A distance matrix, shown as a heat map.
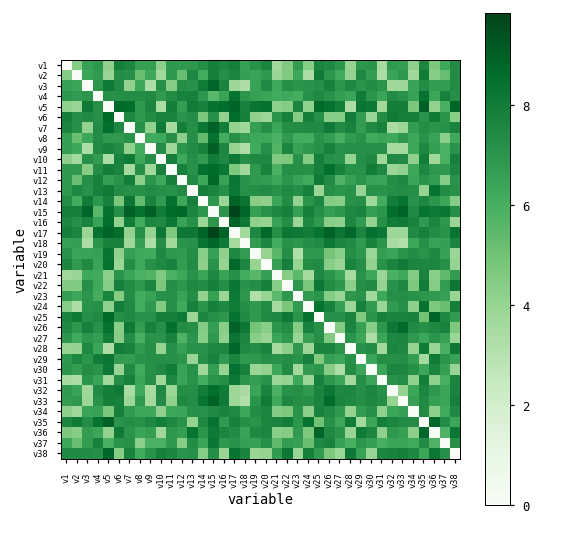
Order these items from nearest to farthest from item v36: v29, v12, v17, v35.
v12, v17, v29, v35
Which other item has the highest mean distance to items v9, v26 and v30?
v5
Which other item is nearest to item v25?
v13
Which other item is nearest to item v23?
v19
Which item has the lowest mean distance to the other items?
v21
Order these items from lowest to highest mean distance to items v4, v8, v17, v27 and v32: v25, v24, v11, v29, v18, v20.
v18, v11, v20, v24, v29, v25
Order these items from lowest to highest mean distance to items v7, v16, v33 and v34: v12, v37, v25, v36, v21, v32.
v32, v21, v36, v37, v12, v25
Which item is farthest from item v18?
v15
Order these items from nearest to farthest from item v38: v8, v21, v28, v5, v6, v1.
v6, v8, v21, v1, v28, v5
